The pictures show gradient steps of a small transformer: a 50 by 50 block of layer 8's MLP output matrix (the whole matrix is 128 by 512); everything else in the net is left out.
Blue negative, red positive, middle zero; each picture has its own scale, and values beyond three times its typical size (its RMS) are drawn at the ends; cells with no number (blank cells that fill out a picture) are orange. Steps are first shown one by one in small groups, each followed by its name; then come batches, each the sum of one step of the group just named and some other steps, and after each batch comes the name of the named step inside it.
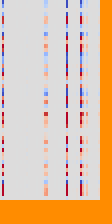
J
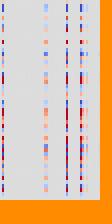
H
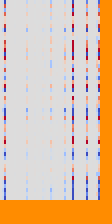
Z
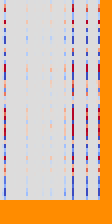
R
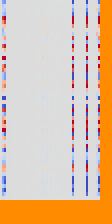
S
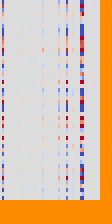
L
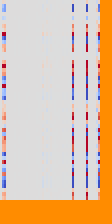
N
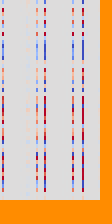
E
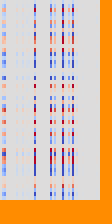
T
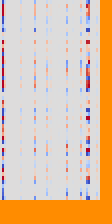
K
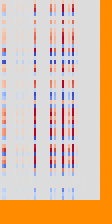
T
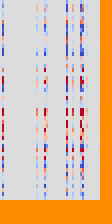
H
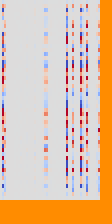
H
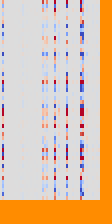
H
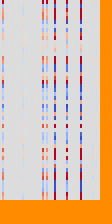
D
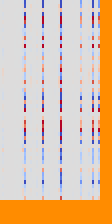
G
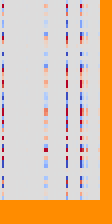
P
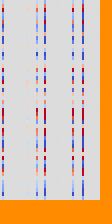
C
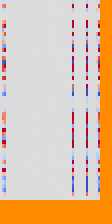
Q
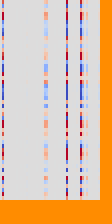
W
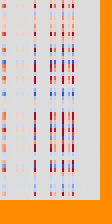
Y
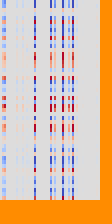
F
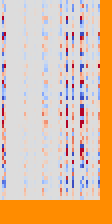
W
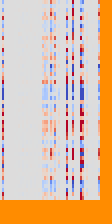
W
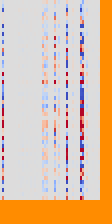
W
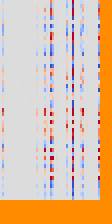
C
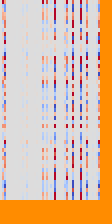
D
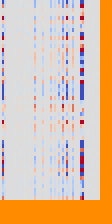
F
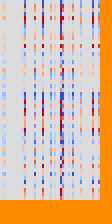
G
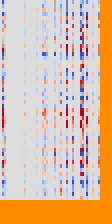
C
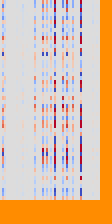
F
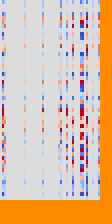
G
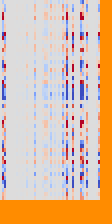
W
